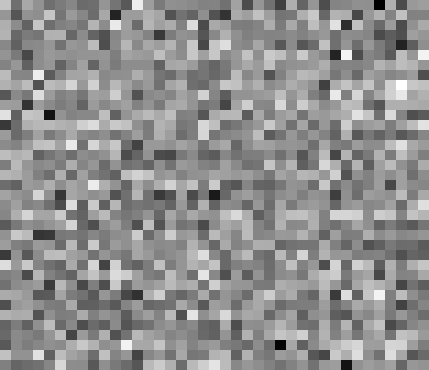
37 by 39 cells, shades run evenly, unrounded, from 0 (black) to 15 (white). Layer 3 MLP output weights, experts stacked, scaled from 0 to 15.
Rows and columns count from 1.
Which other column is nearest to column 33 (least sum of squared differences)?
36
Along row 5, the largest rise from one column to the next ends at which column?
20
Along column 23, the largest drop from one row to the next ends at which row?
12
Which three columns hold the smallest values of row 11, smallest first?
3, 21, 35
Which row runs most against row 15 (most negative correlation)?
18
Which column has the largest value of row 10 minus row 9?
4
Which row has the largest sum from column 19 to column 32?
22
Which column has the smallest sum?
8
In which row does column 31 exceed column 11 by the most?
2
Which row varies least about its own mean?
7
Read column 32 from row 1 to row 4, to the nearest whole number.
8 10 3 8
